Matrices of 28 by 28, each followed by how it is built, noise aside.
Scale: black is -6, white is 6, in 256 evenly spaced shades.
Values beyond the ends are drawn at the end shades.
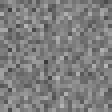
repeating rows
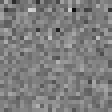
uneven rows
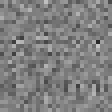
low rank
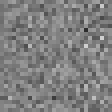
low rank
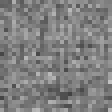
blocks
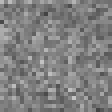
blocks
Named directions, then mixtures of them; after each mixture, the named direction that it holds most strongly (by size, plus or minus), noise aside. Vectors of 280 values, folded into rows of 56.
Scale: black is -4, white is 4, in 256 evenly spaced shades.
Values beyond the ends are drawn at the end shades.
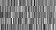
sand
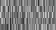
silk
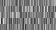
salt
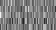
sand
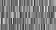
salt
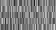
silk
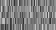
silk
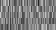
silk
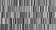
salt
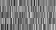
sand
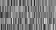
sand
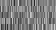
sand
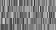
salt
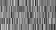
sand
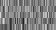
silk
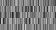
salt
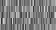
salt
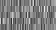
salt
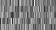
sand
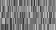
silk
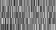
silk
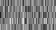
silk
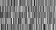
sand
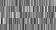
salt
